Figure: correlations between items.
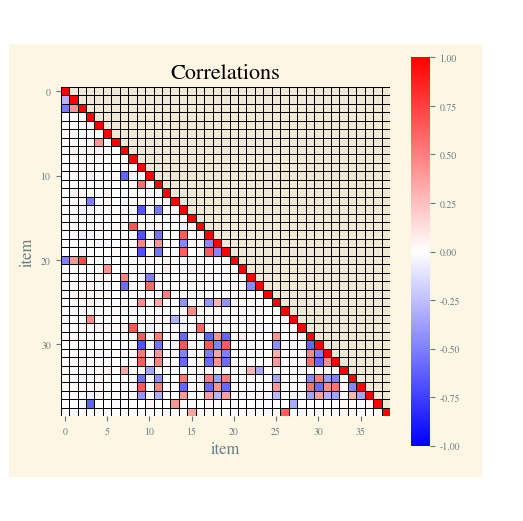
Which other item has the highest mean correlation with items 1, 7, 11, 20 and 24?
2
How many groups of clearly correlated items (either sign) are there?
9
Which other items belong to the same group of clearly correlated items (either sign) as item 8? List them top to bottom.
16, 28
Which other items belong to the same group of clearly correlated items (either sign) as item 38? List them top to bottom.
15, 26
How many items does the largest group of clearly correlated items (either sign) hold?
14
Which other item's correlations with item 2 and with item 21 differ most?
20
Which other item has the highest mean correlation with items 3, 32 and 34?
27
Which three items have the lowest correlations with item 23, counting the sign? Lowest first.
7, 22, 33
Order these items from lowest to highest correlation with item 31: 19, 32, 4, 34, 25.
19, 34, 4, 25, 32
